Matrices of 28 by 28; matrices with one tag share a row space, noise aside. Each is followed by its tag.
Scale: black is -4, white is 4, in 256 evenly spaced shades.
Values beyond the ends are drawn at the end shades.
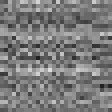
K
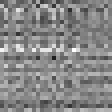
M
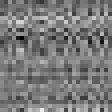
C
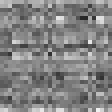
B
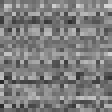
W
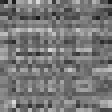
K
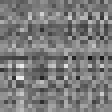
C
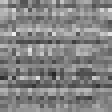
K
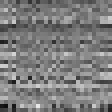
K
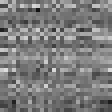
K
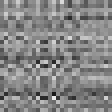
M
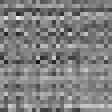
M
